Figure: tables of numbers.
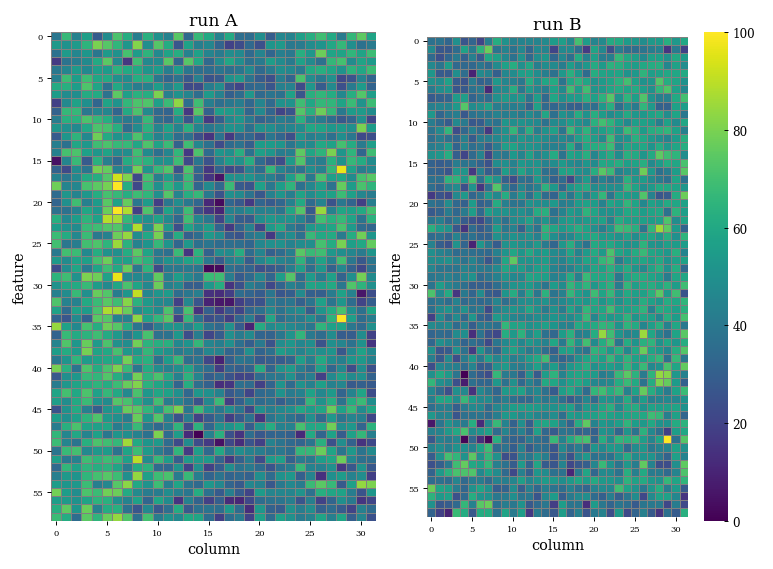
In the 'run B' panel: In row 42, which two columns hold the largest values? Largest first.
28, 29
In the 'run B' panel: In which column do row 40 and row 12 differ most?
29
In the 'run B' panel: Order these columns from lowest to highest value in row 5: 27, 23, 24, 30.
27, 30, 23, 24
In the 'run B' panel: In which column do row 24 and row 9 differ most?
31
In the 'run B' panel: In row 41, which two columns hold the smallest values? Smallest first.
4, 7
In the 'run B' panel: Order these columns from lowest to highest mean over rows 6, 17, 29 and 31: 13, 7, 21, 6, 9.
7, 6, 9, 13, 21
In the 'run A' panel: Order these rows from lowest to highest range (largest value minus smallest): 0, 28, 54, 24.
0, 54, 24, 28
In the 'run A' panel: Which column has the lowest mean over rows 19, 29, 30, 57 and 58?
19
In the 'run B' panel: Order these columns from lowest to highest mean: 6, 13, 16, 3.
6, 3, 16, 13
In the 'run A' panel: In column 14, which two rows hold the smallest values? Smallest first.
48, 33
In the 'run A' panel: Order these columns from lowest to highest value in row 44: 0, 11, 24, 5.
24, 11, 5, 0
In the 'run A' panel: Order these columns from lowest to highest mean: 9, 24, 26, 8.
24, 26, 9, 8
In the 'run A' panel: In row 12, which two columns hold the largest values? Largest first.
4, 8
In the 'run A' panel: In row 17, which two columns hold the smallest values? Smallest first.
16, 15
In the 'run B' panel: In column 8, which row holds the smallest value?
36
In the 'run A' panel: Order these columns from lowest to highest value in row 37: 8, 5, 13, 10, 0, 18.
18, 0, 13, 10, 5, 8
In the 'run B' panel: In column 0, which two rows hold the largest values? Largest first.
55, 31
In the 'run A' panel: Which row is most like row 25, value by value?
22
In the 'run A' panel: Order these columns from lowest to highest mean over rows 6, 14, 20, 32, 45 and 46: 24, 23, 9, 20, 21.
20, 21, 23, 24, 9
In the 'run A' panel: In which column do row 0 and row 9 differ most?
6
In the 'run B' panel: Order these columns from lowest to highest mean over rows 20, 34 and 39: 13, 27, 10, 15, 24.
10, 15, 13, 27, 24
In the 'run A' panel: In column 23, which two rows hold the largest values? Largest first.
29, 18
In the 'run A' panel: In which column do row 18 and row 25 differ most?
17
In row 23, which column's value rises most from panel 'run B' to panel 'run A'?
4
